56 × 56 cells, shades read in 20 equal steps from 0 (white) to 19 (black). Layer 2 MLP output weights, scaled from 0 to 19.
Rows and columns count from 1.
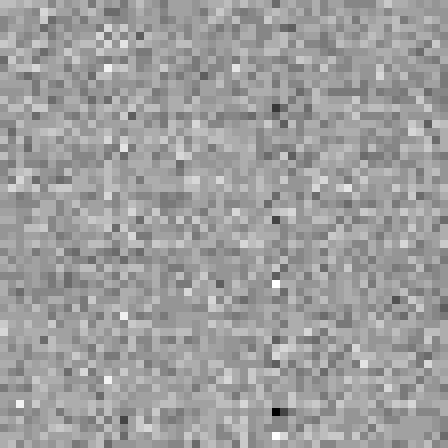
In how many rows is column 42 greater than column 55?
14
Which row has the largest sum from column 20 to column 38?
15
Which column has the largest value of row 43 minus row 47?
35
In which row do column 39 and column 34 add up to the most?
20
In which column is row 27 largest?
26
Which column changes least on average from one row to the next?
33
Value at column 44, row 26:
11
